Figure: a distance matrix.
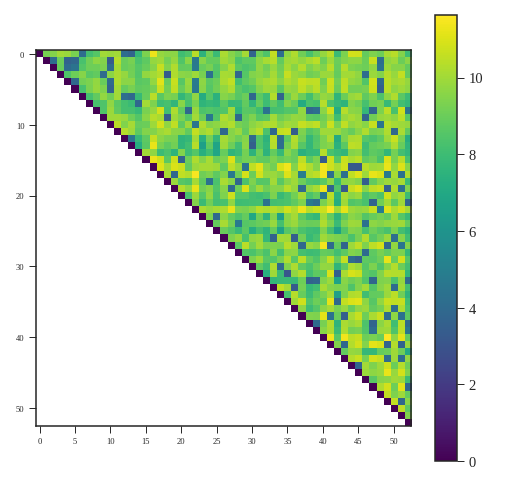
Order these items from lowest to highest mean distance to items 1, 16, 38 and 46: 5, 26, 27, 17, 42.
5, 42, 26, 27, 17
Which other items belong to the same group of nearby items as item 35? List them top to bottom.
31, 42
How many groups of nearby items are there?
11
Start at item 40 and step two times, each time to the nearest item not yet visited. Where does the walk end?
20
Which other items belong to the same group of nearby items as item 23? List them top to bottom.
25
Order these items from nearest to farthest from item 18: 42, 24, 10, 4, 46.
46, 24, 42, 4, 10
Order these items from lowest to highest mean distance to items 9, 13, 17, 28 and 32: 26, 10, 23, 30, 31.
30, 23, 31, 26, 10
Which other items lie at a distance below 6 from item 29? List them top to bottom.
16, 44, 45
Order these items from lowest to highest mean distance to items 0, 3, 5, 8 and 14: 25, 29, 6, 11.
6, 25, 29, 11
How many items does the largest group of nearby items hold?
8
